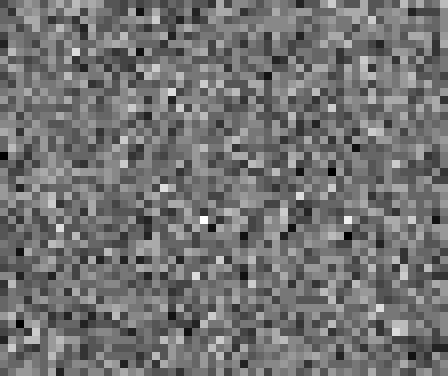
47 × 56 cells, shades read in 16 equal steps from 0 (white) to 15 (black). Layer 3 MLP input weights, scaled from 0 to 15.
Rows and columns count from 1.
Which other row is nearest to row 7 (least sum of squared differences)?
37
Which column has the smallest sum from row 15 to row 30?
26
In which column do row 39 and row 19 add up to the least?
15
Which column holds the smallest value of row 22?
35
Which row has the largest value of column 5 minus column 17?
14
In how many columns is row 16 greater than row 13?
29
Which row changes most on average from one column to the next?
28
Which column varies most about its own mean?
42
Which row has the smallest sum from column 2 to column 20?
25
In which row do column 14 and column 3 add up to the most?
41
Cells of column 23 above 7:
31
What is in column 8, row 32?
11
